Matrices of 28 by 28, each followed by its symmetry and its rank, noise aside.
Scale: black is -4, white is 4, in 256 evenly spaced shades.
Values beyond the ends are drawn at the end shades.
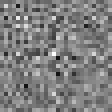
symmetric, rank three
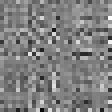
antisymmetric, rank four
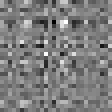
no symmetry, rank three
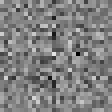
no symmetry, rank six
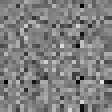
symmetric, rank four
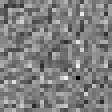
symmetric, rank six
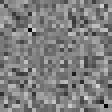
symmetric, rank six
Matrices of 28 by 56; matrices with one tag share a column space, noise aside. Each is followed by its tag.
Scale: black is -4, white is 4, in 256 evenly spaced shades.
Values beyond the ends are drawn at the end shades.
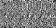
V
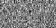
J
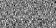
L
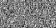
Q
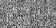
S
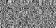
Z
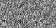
L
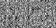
S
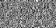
Q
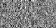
Q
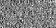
Z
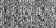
S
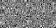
Q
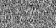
J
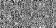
V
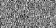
V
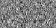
L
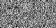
Q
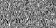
L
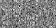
S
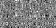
V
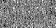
Z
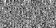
Z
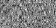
J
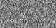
L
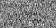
L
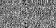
Z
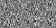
L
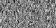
J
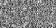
Z
